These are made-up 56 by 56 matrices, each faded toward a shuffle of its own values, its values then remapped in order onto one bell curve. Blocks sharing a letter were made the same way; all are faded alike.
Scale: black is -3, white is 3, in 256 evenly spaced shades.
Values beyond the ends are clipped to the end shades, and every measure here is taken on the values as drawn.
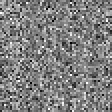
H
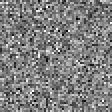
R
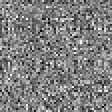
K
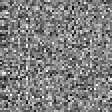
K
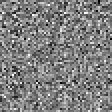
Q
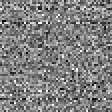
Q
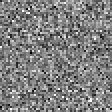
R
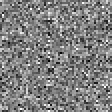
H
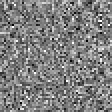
H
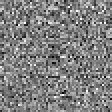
K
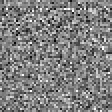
R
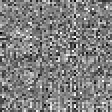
Q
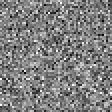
R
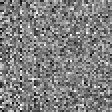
H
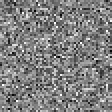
K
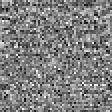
K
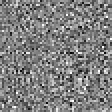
K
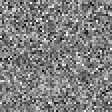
R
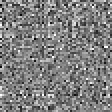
Q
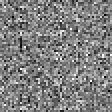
H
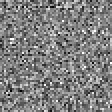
R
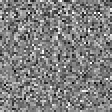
K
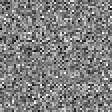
K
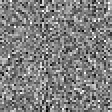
H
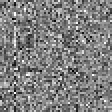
H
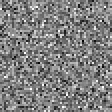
R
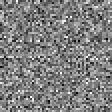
K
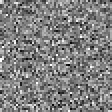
K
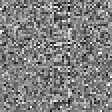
Q
